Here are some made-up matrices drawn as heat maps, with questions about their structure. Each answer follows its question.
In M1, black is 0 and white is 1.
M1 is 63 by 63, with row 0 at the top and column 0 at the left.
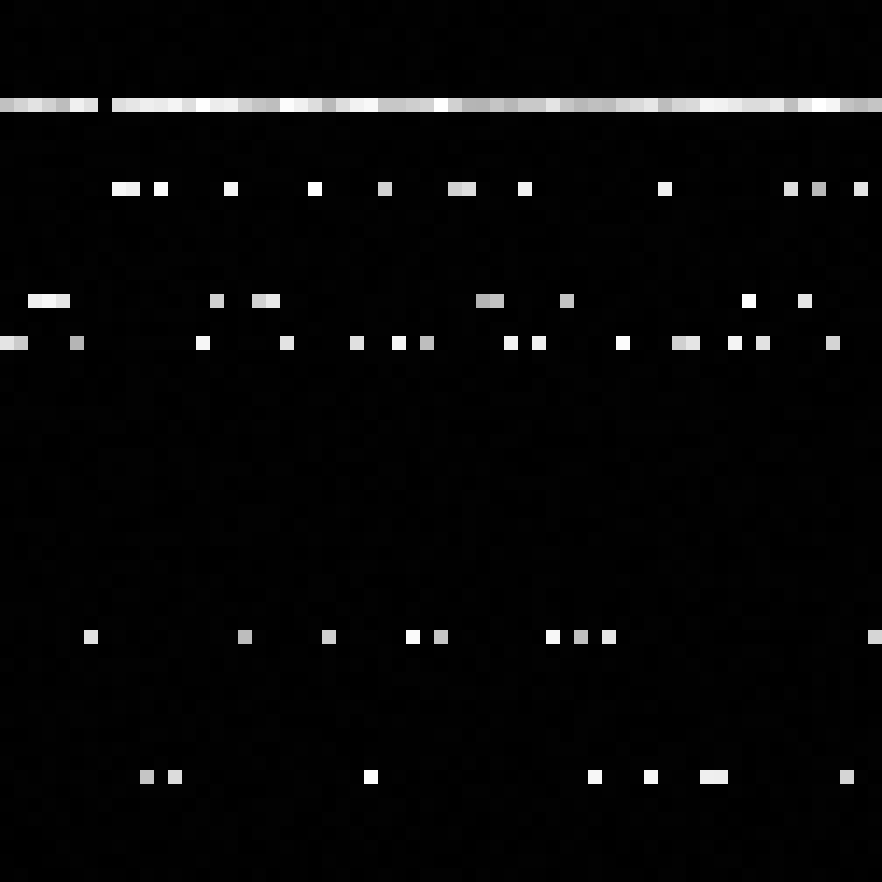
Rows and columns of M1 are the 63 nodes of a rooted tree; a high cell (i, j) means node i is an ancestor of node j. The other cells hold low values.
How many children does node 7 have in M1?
5
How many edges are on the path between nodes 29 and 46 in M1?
4
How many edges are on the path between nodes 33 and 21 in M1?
3
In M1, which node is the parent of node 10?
55
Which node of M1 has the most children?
24
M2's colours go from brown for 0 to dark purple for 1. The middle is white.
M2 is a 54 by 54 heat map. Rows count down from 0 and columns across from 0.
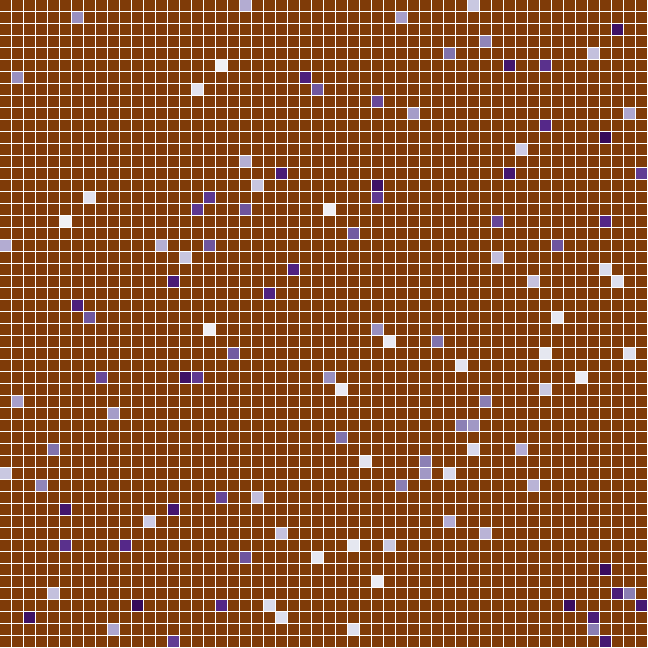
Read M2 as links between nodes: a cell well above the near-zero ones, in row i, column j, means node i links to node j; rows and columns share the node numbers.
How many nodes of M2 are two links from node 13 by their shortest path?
3
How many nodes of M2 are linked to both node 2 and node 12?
0
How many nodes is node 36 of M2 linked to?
1
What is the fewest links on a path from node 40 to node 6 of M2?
3
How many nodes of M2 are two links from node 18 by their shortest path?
7
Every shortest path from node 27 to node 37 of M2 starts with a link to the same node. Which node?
node 17
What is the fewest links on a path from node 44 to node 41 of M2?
6
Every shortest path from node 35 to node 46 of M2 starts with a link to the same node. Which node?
node 39
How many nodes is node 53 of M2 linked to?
2
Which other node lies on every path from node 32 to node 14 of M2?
node 45
